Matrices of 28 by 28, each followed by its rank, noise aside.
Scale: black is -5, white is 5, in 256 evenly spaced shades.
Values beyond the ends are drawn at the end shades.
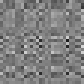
two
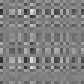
one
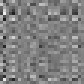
two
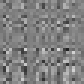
two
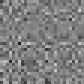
four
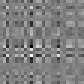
one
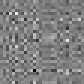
three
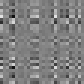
one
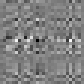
two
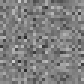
six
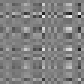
one
